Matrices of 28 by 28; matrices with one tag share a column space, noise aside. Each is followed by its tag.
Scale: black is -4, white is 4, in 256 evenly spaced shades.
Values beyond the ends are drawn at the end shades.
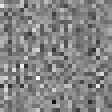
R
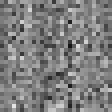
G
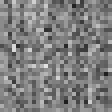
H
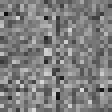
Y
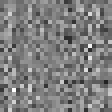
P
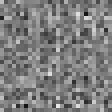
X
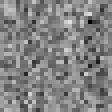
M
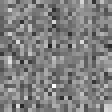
G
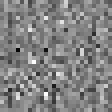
Y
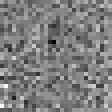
R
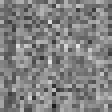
G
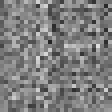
G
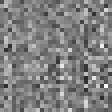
R
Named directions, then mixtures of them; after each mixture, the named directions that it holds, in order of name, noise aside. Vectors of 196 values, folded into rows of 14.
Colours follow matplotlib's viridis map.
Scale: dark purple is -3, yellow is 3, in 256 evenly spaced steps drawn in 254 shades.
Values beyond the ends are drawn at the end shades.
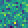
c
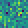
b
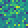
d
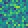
d.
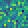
b, c, d.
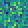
b, d.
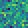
c, d.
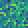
b, c, d.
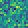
b, d.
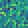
b, c, d.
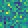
b, c.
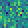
b.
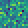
b, c, d.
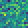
c, d.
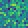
b, c, d.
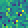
b, c.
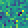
b, c.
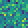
c, d.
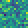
c, d.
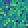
b, c, d.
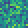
b, d.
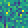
b.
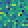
b, c, d.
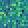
b, c, d.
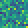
b, c, d.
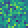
b, d.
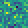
b, c, d.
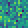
b.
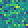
d.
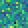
c.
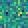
b.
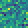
c, d.
